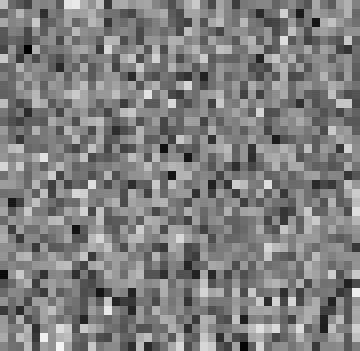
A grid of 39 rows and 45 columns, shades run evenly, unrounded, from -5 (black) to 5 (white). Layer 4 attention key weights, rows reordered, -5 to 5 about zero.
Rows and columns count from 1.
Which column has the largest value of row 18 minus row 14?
6
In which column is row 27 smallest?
3
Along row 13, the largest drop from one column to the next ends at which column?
34
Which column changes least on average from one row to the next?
41
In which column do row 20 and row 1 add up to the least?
22
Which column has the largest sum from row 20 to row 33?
45
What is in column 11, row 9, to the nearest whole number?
0
